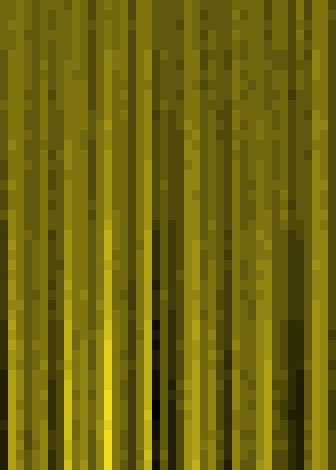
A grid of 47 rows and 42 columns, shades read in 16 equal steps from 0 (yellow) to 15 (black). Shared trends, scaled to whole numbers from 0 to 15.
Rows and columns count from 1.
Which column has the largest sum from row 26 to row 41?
20
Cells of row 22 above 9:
8
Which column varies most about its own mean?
14
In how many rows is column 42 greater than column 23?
18
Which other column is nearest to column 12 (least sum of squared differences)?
39
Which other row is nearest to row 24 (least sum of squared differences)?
26
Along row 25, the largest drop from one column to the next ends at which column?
2
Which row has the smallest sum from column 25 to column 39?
45
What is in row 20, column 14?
5
